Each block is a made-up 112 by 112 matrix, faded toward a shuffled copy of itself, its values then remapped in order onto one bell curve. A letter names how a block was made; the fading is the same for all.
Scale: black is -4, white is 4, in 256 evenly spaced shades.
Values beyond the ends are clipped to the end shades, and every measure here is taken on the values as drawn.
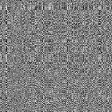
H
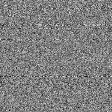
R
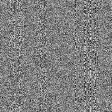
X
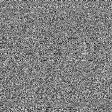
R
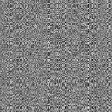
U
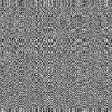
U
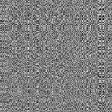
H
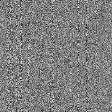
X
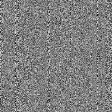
X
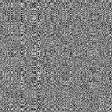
H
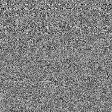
R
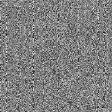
X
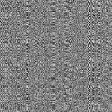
H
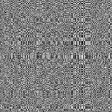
U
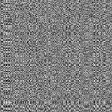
U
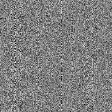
X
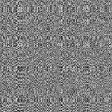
H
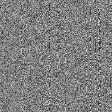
X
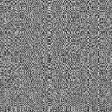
H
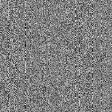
X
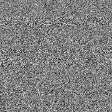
R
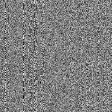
X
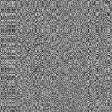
U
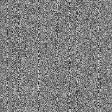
X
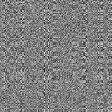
H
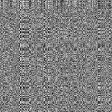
H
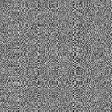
H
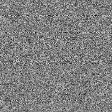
R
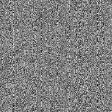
X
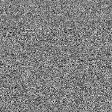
R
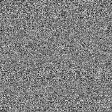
R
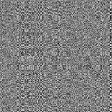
H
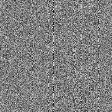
X
